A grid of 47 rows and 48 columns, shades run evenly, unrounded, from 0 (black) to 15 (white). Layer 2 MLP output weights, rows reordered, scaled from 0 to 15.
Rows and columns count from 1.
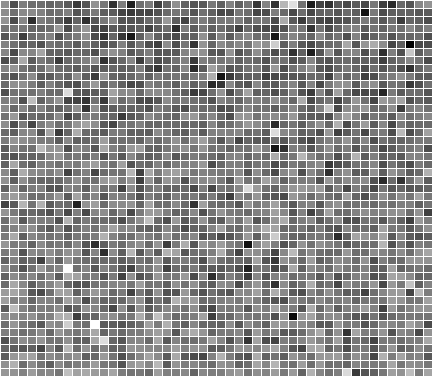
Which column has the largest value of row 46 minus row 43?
31
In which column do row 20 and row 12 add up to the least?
43
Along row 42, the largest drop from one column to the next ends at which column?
39
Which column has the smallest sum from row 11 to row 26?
16
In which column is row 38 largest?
20
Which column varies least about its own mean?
6
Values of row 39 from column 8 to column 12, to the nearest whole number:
5 6 9 8 6
